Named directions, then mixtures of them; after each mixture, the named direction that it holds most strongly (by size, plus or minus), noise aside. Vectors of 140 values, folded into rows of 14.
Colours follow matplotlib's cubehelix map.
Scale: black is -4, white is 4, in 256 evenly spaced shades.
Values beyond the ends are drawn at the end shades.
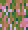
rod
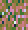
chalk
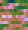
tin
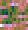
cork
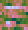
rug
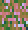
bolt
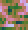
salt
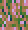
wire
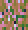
chalk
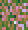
chalk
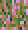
wire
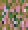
chalk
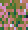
rod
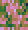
salt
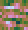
rug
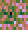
cork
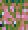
chalk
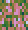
bolt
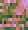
tin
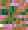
cork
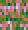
rug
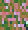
bolt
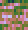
tin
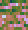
tin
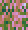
rod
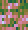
tin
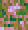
salt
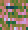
rug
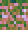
tin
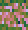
bolt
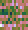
cork
